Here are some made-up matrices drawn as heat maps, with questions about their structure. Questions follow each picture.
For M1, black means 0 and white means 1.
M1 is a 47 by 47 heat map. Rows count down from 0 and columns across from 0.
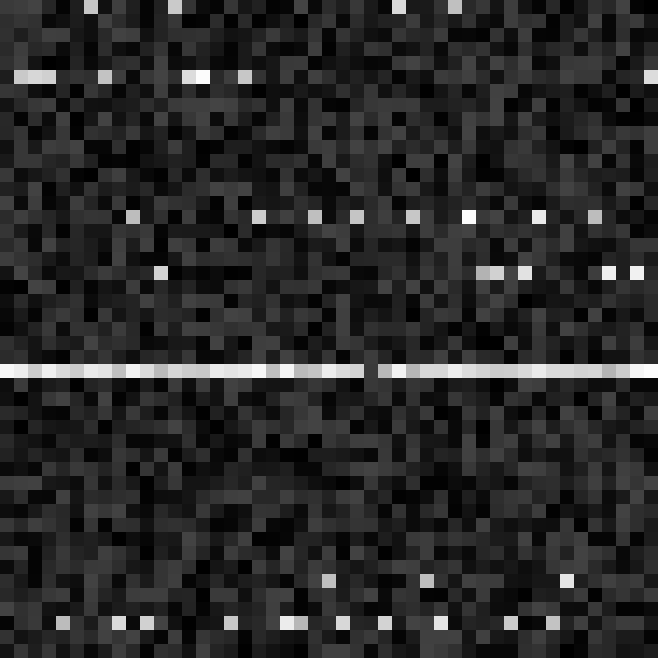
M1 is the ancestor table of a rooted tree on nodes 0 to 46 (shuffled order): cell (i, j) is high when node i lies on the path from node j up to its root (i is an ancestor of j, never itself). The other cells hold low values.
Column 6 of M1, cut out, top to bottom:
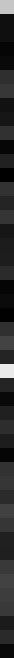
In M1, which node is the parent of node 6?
0
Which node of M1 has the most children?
44
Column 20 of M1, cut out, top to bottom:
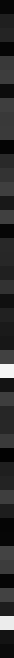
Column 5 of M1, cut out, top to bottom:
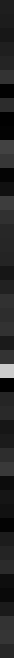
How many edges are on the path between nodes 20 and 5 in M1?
3
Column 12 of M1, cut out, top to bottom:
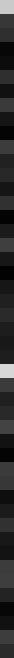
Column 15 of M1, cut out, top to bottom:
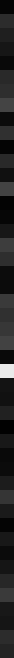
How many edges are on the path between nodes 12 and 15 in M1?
3
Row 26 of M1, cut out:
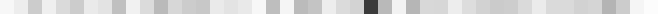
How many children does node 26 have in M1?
6
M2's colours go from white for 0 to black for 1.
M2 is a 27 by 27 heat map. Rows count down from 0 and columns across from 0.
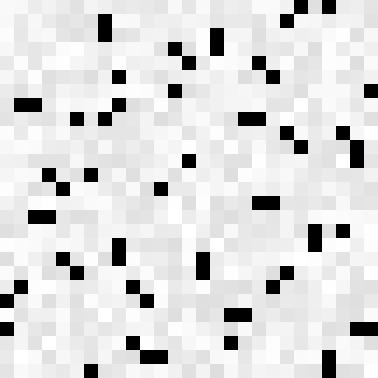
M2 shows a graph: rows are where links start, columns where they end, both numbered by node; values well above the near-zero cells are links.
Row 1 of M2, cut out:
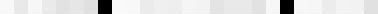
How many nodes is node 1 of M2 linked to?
2
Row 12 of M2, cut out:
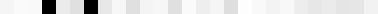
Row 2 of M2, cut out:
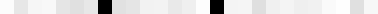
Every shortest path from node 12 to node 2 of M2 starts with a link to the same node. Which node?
node 3
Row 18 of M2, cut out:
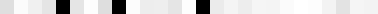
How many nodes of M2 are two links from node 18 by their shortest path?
5
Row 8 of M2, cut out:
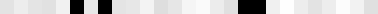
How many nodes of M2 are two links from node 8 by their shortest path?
6
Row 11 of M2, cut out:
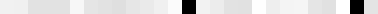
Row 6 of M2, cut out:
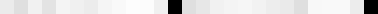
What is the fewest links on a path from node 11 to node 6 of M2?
4
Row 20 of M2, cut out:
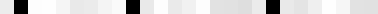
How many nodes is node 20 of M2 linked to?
3
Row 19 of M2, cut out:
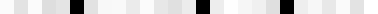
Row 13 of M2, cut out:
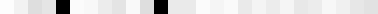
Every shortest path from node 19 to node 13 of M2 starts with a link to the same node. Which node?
node 14
